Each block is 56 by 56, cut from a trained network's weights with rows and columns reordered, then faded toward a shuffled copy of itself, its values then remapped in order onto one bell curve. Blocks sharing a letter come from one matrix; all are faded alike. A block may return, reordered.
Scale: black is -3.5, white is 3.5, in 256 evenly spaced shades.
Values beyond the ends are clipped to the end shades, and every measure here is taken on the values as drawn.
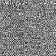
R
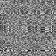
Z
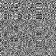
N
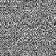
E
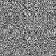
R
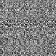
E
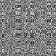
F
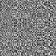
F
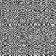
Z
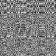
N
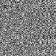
R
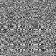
Z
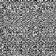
E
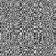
F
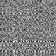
Z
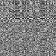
Z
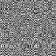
F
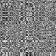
F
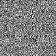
E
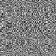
R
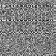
Z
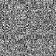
E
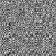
R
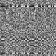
Z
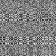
Z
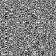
E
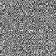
R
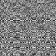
N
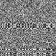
N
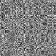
E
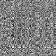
E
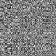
E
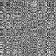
F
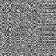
F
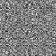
E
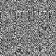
R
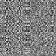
F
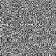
R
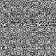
E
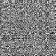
E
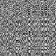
F
